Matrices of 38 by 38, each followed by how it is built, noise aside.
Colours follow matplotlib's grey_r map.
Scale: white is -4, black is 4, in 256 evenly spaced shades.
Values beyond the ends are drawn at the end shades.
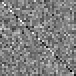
diagonal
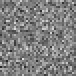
blocks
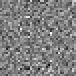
low rank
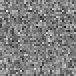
repeating columns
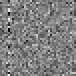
uneven columns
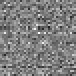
low rank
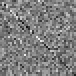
diagonal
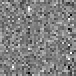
uneven columns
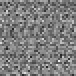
repeating columns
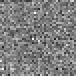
low rank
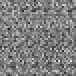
repeating columns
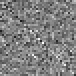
diagonal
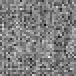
blocks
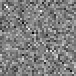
diagonal
